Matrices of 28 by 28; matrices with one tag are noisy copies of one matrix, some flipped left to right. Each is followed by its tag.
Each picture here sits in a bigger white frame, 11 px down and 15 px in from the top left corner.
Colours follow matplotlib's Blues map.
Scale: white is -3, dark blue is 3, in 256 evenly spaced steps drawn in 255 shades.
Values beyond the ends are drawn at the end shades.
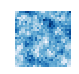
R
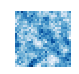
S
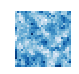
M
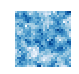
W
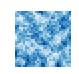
M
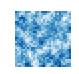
M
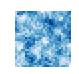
R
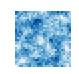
R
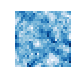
S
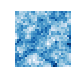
S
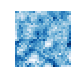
S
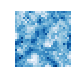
S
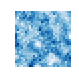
S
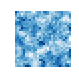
M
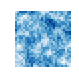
R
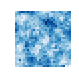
R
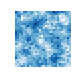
R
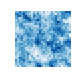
W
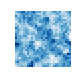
S
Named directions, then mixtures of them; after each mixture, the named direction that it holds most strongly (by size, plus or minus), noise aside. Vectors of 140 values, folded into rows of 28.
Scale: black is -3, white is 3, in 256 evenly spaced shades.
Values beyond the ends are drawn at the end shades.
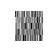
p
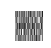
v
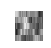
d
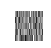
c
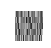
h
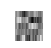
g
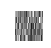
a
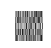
v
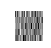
p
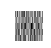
p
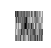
d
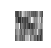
g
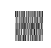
v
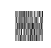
v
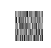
h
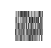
a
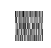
h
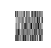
p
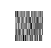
p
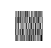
v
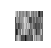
d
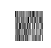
a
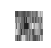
d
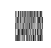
c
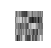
g
